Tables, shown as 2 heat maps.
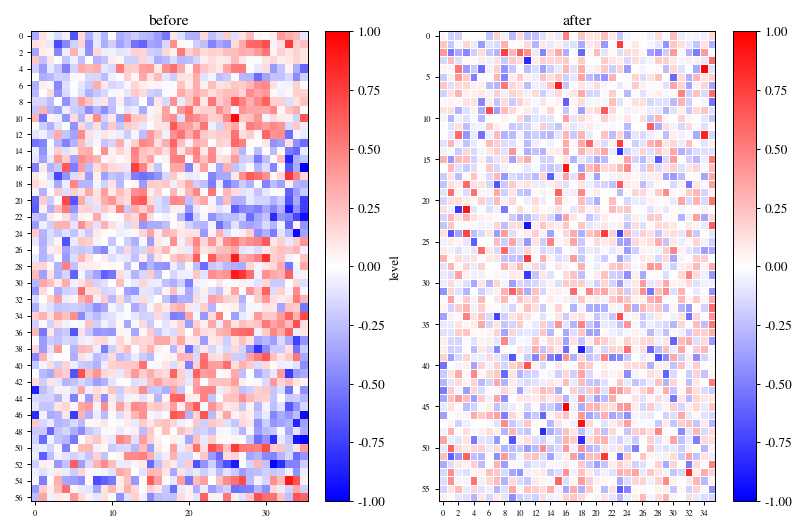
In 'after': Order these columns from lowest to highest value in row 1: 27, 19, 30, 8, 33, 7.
33, 7, 27, 19, 30, 8
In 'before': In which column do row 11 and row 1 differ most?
33
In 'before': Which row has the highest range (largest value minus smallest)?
16
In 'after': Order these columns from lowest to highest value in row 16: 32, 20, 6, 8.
8, 32, 6, 20
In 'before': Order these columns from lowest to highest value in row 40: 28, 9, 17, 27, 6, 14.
6, 9, 17, 28, 27, 14
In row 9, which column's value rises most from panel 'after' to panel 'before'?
29
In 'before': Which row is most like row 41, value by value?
15
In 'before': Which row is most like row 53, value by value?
5
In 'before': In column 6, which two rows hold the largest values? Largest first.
41, 31
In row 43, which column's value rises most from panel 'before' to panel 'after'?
33
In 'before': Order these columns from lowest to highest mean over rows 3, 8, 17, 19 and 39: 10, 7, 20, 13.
13, 10, 7, 20
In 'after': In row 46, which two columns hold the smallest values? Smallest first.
13, 8
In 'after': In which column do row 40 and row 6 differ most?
11
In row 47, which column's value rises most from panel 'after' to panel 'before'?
14
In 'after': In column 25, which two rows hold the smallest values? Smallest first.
50, 33
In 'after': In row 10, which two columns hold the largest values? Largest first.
16, 28
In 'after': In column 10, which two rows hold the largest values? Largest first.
2, 31
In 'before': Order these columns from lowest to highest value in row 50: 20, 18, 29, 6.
20, 6, 18, 29
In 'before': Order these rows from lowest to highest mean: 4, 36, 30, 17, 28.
28, 17, 30, 36, 4
